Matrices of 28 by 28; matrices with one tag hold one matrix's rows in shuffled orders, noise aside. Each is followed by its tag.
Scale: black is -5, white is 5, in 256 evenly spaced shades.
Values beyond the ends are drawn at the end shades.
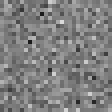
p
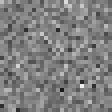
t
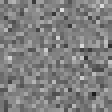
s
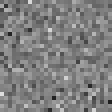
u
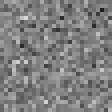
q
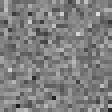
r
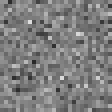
r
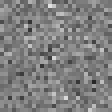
p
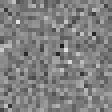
t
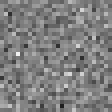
t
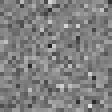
p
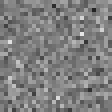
s
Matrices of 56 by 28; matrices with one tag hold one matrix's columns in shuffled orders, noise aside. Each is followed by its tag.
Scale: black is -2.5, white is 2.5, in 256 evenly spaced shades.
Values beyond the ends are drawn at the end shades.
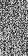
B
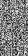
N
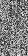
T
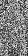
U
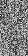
T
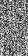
B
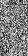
B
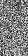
B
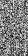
U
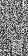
U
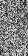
T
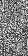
U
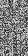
N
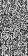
N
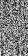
B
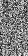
T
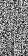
U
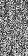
B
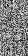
N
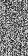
B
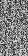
T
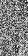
B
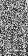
U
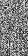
U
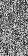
T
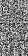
N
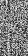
U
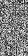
B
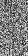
T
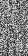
U
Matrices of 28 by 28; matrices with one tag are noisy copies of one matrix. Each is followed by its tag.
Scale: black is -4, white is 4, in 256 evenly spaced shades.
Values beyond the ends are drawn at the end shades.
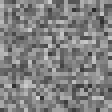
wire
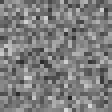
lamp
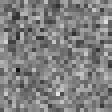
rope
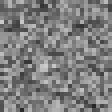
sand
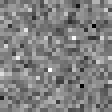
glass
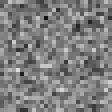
sand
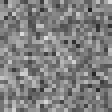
glass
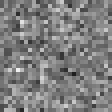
sand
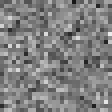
sand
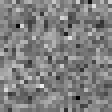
glass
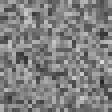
lamp
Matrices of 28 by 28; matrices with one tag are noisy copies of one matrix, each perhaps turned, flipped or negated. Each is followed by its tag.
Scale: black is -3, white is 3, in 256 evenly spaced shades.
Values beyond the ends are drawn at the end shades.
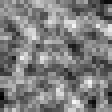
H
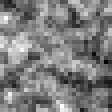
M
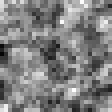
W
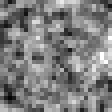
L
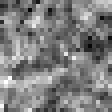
M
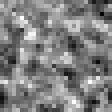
H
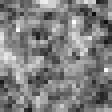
L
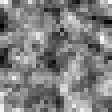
W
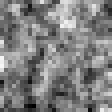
M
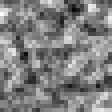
H
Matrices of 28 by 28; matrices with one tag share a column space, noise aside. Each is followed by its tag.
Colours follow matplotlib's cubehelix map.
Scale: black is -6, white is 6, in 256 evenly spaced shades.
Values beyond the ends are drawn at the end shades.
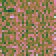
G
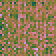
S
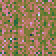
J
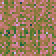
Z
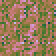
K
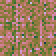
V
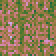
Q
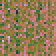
Q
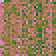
J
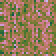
J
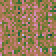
V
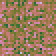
S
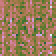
Z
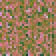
G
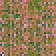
S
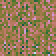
J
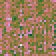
Z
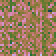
G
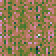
V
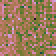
Z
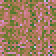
J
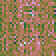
K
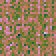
Z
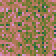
G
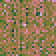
J
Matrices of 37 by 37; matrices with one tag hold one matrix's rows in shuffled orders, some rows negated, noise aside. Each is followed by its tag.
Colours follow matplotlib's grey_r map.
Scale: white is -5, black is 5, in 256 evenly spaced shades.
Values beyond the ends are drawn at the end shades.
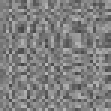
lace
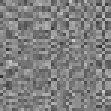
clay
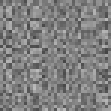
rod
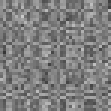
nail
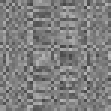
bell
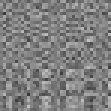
nail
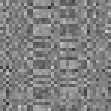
bell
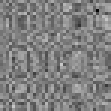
lace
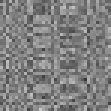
bell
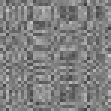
bell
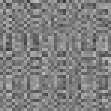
rod
